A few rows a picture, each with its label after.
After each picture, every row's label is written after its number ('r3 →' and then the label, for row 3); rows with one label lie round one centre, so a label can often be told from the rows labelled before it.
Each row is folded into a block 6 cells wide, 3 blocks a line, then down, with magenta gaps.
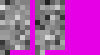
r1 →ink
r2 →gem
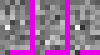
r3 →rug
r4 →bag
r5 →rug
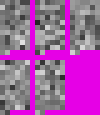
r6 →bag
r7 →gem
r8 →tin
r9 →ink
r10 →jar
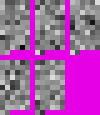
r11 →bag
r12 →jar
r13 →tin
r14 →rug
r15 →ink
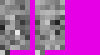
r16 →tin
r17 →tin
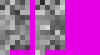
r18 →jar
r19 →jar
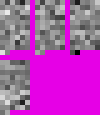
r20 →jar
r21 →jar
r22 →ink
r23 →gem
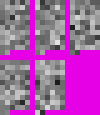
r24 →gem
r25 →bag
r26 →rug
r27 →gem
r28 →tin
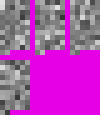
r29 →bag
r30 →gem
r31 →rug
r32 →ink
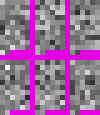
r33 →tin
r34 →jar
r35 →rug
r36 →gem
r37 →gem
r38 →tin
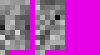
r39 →tin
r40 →bag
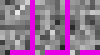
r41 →ink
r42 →tin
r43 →tin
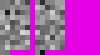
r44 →rug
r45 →ink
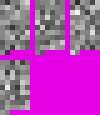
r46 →ink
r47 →rug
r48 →jar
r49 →rug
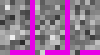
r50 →gem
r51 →bag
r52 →rug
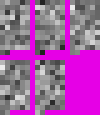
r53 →rug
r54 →ink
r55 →bag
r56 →bag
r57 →jar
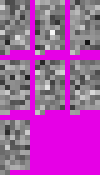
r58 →bag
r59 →tin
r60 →jar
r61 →gem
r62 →jar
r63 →gem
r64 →rug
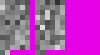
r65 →bag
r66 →rug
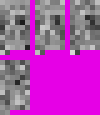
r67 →tin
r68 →tin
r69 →tin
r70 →bag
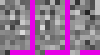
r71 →rug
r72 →rug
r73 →jar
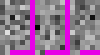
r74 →gem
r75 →tin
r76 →bag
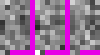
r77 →tin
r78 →tin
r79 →tin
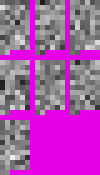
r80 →bag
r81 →ink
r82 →rug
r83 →tin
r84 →bag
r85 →ink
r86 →gem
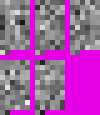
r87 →tin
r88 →jar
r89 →rug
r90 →rug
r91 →ink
